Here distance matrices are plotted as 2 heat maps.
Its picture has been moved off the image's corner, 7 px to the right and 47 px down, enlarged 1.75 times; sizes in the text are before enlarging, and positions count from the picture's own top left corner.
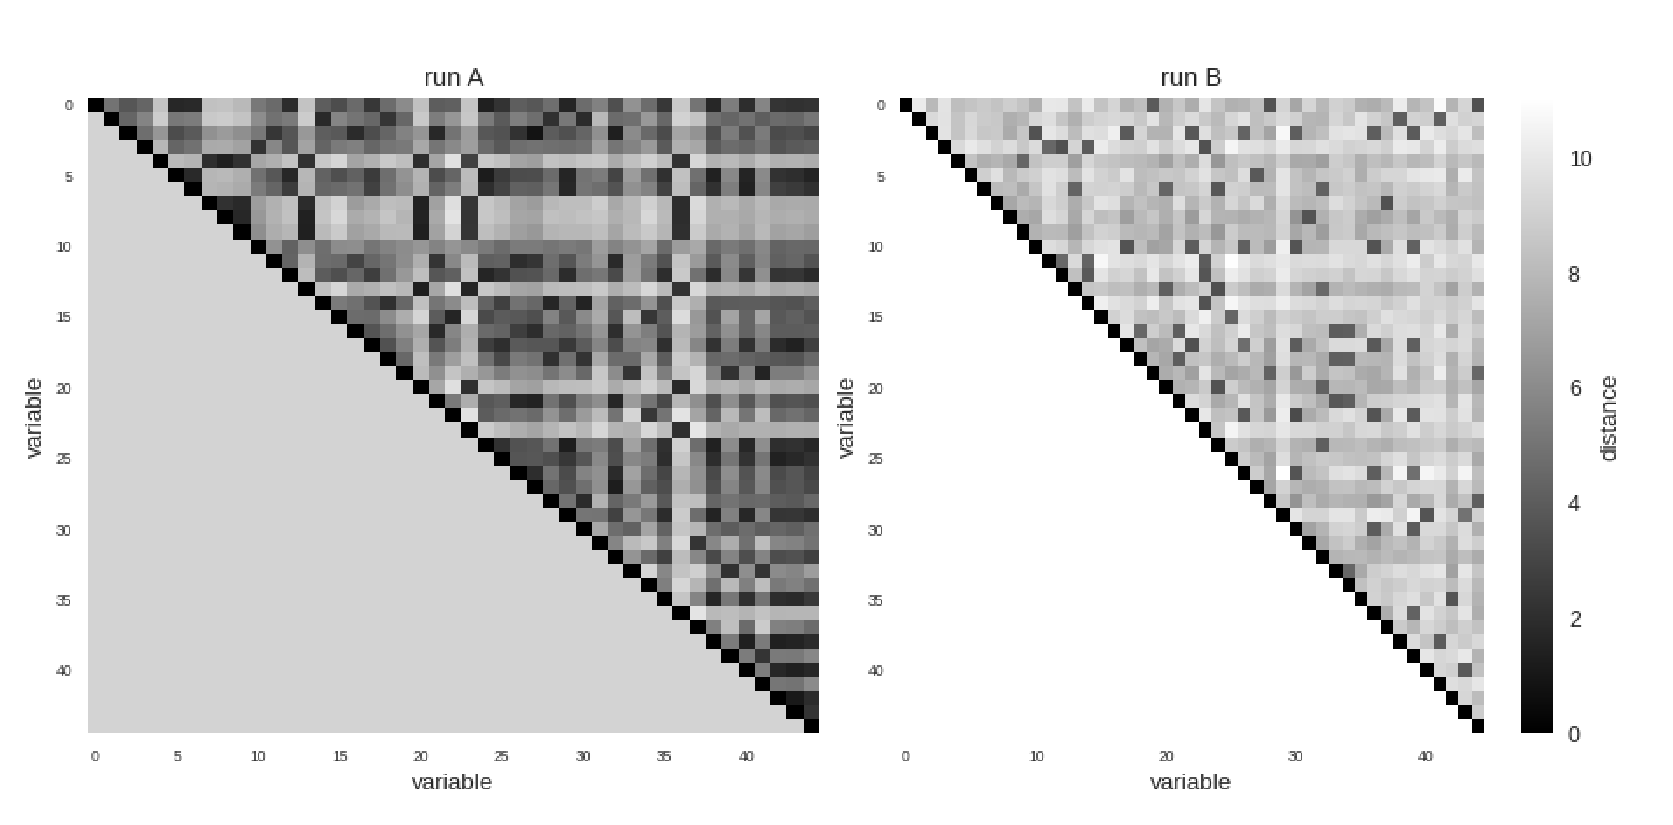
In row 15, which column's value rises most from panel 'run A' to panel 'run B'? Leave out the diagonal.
22
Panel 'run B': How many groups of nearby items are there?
13
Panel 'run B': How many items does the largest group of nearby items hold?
8
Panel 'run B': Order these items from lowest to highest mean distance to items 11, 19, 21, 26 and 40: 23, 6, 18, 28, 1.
28, 18, 23, 6, 1
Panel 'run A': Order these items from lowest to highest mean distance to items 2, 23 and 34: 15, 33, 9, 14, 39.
15, 9, 14, 39, 33
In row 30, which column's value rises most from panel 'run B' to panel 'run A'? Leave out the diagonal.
36
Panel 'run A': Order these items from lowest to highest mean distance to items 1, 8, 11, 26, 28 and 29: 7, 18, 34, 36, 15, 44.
44, 18, 15, 34, 7, 36
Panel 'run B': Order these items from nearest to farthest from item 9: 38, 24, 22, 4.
4, 24, 22, 38
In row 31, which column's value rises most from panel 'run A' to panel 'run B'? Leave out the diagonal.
37
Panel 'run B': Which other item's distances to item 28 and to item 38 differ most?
0
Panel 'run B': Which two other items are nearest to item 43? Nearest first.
40, 29
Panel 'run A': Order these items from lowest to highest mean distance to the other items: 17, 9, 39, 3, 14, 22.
17, 14, 3, 39, 22, 9
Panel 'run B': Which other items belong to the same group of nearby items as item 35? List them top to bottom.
42
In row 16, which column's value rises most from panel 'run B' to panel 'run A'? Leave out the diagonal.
33
